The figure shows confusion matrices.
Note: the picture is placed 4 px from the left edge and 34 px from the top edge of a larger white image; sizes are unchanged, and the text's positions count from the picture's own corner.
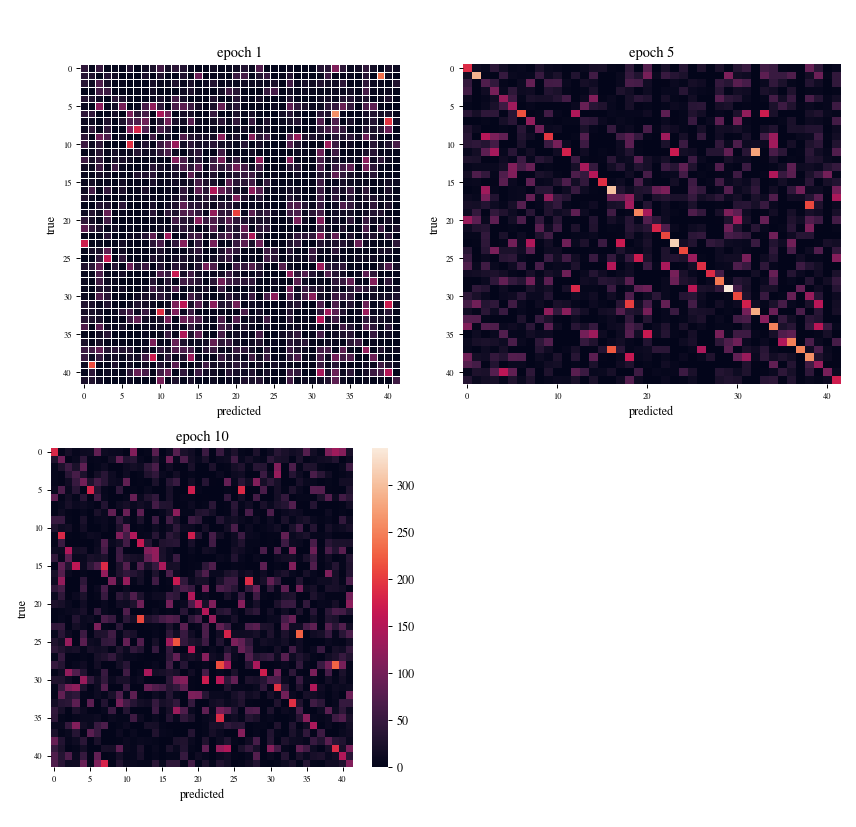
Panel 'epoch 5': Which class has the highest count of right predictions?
29
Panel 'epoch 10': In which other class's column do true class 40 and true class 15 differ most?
7
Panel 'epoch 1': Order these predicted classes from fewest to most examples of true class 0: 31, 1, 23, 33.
1, 31, 23, 33
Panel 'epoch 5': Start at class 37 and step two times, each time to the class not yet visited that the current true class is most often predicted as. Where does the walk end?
2
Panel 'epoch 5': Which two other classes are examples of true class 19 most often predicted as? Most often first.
20, 29
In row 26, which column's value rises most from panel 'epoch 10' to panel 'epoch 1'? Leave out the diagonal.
31
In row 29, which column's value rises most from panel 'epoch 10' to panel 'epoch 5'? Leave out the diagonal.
12
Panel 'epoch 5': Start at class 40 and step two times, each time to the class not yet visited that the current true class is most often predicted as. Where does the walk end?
14
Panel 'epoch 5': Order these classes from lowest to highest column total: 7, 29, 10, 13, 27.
27, 10, 13, 7, 29
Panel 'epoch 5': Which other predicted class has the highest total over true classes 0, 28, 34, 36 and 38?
18
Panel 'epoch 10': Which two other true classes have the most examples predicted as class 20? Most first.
32, 22
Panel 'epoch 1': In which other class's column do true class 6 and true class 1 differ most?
33
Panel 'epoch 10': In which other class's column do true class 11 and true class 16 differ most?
19
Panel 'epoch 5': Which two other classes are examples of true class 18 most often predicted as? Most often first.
38, 6
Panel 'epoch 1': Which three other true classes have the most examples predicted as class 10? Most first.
32, 6, 41
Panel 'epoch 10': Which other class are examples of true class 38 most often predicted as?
0
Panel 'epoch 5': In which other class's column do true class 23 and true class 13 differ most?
17
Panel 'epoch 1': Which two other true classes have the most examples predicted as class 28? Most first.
9, 20
